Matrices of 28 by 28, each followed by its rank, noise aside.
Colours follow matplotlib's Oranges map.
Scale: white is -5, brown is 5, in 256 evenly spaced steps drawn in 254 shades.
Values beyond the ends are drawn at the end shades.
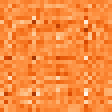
two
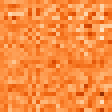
four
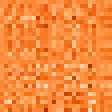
three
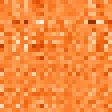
two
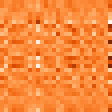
two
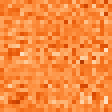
four
